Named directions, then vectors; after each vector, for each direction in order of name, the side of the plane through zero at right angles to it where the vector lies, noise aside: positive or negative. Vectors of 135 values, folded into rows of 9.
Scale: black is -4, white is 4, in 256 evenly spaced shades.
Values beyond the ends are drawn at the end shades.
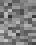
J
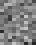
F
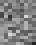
positive, positive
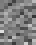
negative, positive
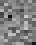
positive, positive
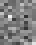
negative, negative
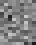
positive, positive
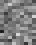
positive, negative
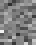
negative, positive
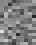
negative, positive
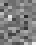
negative, negative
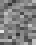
negative, positive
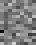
positive, negative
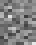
negative, negative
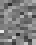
negative, positive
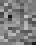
positive, positive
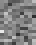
negative, positive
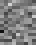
positive, negative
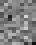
positive, positive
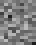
positive, positive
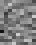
positive, negative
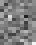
negative, negative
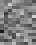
positive, negative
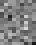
positive, positive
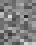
negative, negative
